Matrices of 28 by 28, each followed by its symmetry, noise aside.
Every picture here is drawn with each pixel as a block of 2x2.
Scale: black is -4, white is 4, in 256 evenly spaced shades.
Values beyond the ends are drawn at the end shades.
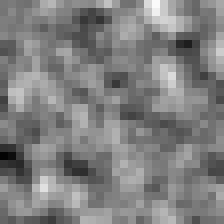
antisymmetric.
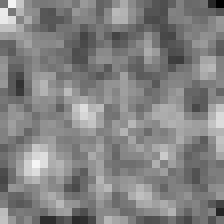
no symmetry.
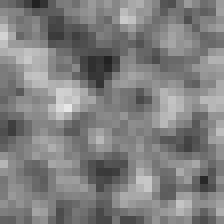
antisymmetric.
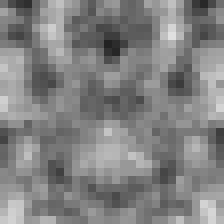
mirrored left to right.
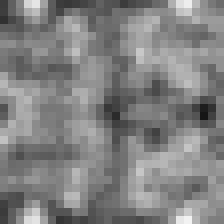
mirrored top to bottom.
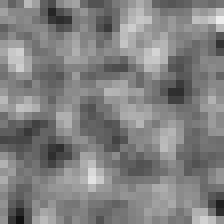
antisymmetric.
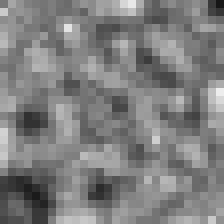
symmetric across the other diagonal.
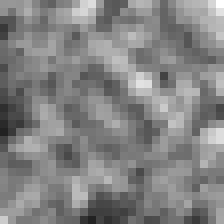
symmetric across the other diagonal.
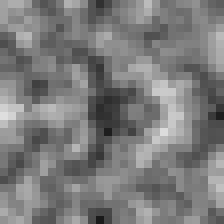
mirrored top to bottom.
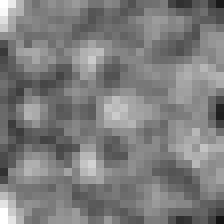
mirrored top to bottom.
